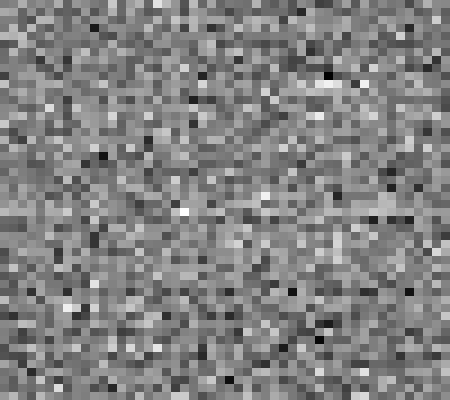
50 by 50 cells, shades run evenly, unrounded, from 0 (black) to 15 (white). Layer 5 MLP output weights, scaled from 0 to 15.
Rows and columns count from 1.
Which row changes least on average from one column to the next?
22
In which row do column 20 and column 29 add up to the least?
49
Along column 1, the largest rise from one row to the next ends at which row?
11
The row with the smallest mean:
37
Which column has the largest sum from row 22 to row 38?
27
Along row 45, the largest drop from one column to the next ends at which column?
17
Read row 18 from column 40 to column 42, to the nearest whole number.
5 8 8
